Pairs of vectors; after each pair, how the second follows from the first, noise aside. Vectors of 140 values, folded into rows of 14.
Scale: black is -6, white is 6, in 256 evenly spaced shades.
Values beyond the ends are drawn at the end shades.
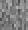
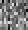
reversed, scaled up.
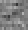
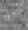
negated, shrunk.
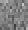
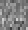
wrapped around, negated.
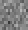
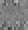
wrapped around, partly zeroed.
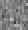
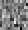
negated, scaled up.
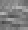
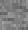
negated, shrunk.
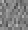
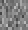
negated.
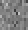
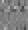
wrapped around, negated, partly zeroed.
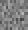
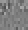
negated, partly zeroed.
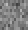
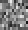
reversed, scaled up.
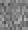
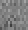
wrapped around, negated, partly zeroed.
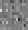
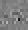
partly zeroed.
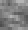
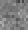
negated, partly zeroed.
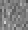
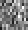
reversed, scaled up.
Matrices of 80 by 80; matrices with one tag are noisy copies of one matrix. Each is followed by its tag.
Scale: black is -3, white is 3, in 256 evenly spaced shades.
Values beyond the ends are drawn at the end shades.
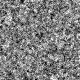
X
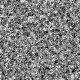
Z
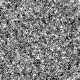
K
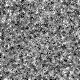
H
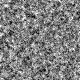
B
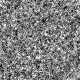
K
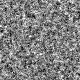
B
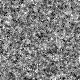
X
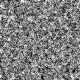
Z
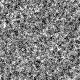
K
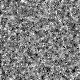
Z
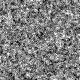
X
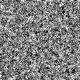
Z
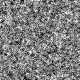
X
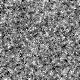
H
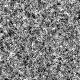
B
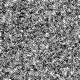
H
